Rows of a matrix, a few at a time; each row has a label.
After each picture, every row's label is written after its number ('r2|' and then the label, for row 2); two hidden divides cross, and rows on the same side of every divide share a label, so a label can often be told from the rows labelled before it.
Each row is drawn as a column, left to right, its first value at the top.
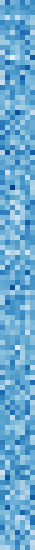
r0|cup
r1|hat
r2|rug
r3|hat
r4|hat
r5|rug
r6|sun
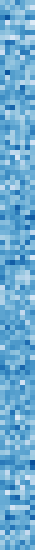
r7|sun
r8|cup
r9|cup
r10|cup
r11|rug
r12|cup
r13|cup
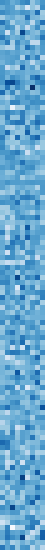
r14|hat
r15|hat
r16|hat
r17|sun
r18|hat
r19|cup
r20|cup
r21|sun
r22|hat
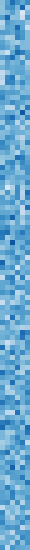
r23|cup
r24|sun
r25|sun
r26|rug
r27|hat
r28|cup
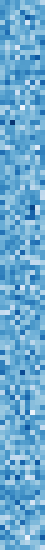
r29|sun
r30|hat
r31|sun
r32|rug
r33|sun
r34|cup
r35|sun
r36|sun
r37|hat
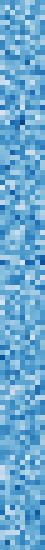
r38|cup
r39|cup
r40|sun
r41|sun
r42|hat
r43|cup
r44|cup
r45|rug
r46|rug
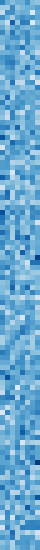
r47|sun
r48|cup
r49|hat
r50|cup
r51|cup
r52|hat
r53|cup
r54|cup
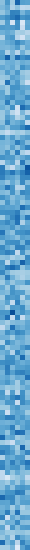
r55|cup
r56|sun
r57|cup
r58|sun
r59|cup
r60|cup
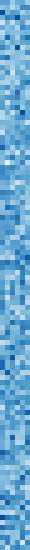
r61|cup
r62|cup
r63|cup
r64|cup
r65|hat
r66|rug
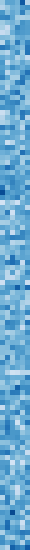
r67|cup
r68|cup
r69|rug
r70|rug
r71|hat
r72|rug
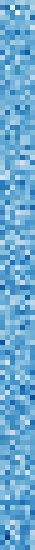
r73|rug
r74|hat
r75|cup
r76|rug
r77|rug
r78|rug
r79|cup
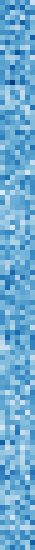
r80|hat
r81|hat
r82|hat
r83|rug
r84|hat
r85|sun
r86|rug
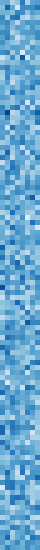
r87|rug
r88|hat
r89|cup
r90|cup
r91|sun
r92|rug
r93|hat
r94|hat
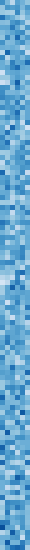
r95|cup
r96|rug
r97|rug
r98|hat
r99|rug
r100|sun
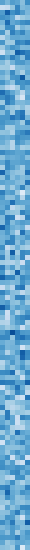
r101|sun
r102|sun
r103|sun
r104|hat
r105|hat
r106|sun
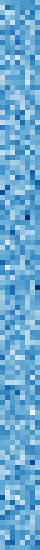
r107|cup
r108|rug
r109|rug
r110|hat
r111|hat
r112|cup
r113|sun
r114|rug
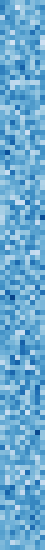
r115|hat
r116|sun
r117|sun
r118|cup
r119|rug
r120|sun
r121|cup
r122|rug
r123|sun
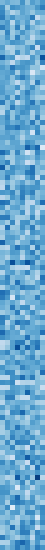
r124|sun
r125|sun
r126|cup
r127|rug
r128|rug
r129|rug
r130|cup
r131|hat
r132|sun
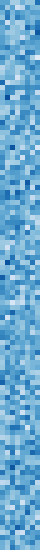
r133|sun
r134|cup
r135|rug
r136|cup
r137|sun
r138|hat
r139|rug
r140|hat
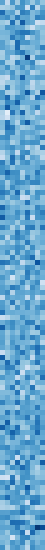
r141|cup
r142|cup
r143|rug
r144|cup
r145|hat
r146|sun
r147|rug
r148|cup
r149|cup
